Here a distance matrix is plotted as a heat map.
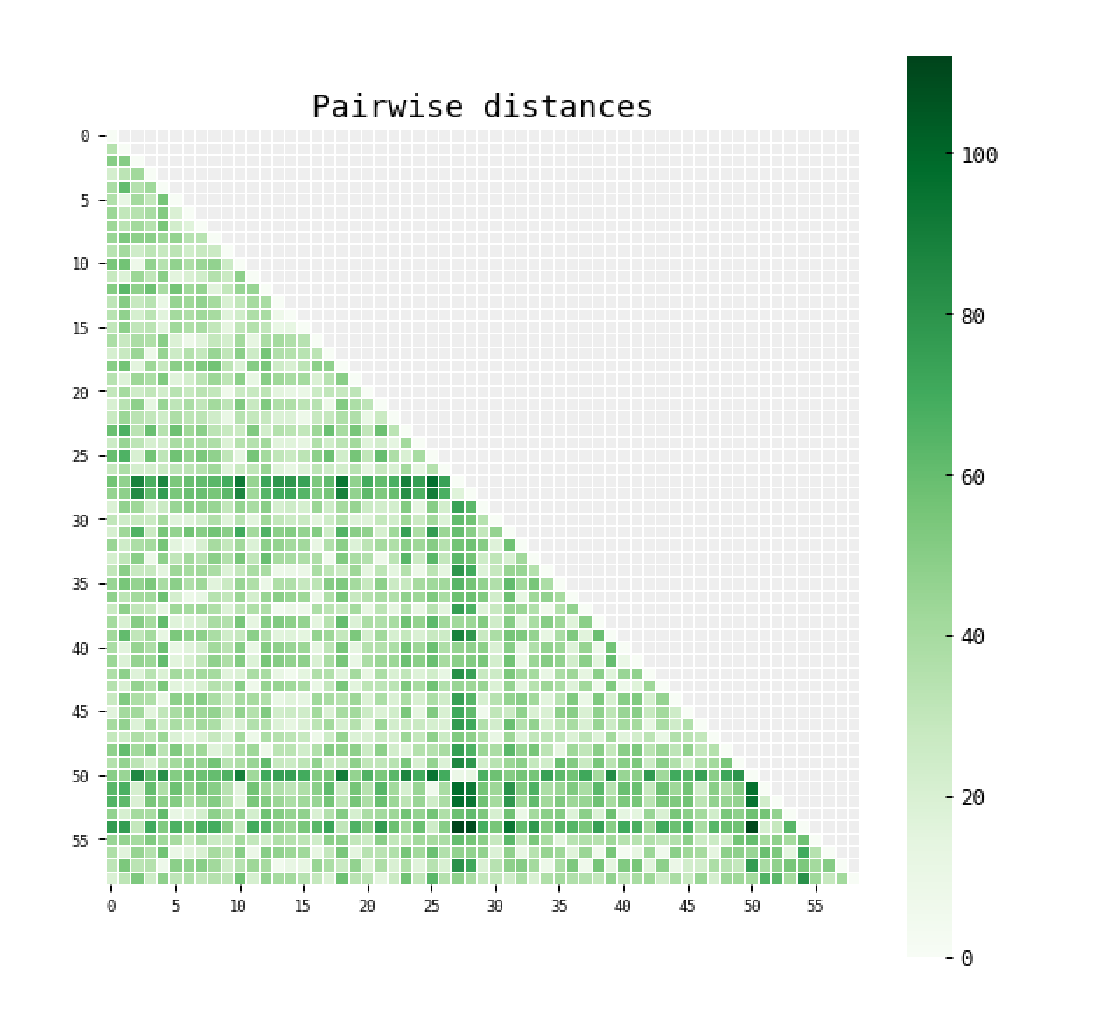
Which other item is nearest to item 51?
25
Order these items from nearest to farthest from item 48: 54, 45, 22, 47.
22, 47, 45, 54
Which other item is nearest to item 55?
35
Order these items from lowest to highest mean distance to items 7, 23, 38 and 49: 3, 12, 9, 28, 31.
9, 3, 12, 31, 28
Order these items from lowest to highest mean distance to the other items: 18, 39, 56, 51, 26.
26, 56, 39, 18, 51
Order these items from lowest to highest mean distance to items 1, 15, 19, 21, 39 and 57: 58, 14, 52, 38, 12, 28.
14, 58, 38, 12, 52, 28
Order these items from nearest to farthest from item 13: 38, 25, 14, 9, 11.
14, 9, 25, 11, 38
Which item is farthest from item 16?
54
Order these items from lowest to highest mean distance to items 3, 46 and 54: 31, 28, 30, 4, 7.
30, 4, 7, 31, 28
